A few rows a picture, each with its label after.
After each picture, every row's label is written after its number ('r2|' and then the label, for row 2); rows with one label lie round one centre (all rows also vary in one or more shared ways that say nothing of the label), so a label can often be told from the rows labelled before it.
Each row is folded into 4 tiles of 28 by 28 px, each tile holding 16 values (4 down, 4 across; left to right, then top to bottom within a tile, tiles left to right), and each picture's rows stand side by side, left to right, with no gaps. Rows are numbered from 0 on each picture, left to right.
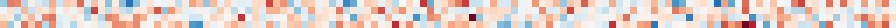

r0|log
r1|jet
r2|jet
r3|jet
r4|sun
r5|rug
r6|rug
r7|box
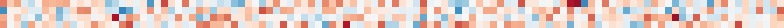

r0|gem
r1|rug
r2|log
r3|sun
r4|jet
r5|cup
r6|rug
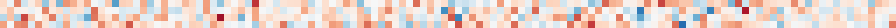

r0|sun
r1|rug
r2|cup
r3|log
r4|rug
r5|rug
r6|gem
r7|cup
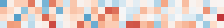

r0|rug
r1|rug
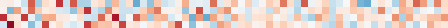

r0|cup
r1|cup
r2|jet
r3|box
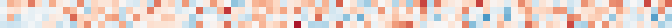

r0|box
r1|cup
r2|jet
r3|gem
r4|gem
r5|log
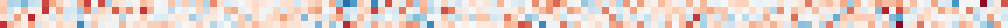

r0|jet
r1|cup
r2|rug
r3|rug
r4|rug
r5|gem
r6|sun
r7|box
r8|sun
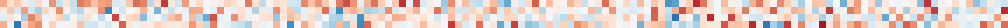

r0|log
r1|rug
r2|log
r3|gem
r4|sun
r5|jet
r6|rug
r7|gem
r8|cup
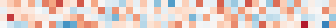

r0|log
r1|sun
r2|log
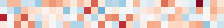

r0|rug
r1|rug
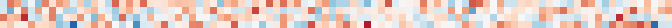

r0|log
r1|gem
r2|cup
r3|rug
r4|jet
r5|rug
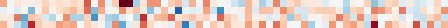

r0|gem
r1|cup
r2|log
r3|log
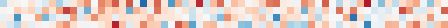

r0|box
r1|sun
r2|box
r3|box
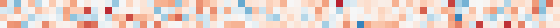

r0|gem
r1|rug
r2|jet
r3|gem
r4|gem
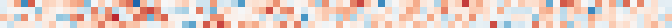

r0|box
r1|cup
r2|jet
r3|sun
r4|sun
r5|gem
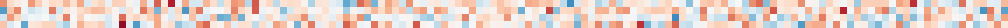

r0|gem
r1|cup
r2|cup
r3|log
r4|log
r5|log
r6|jet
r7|log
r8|sun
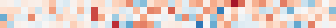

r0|jet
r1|log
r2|cup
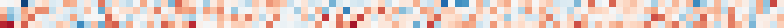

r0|cup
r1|gem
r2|jet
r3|jet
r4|jet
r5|jet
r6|cup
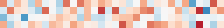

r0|gem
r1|cup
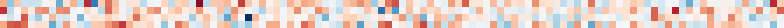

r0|sun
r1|sun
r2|gem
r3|rug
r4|sun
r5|jet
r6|cup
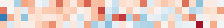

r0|jet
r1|box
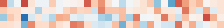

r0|gem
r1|sun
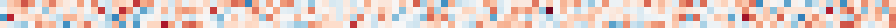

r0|log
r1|gem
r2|cup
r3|jet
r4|gem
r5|sun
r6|box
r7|box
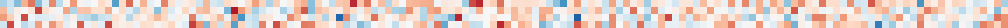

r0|log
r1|rug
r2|gem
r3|sun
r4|jet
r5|rug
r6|cup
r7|rug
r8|cup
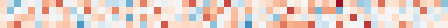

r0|jet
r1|jet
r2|gem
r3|gem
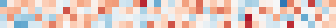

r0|box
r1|gem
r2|sun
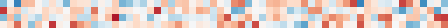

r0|jet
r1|gem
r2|rug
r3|cup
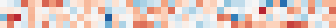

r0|jet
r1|log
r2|rug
